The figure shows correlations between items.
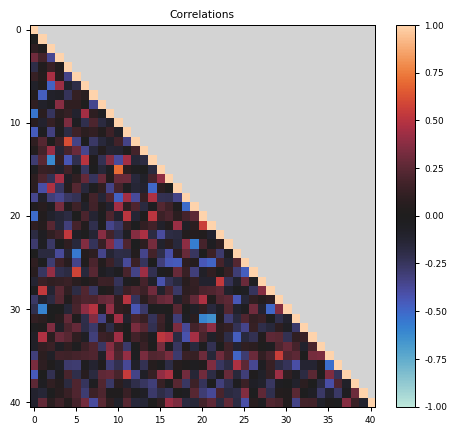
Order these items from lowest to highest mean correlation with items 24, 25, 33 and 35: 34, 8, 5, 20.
5, 8, 20, 34
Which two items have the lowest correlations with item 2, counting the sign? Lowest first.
14, 6
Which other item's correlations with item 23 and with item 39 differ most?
19
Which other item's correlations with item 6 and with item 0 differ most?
9
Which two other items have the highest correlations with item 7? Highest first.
30, 31
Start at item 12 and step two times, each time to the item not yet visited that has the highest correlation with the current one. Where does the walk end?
22
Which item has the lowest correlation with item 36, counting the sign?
35
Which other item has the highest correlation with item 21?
20
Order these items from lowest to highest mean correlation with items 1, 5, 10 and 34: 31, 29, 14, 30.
14, 30, 29, 31
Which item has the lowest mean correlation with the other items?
24
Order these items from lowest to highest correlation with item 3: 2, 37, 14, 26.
2, 26, 37, 14
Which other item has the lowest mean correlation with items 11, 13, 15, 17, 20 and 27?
25
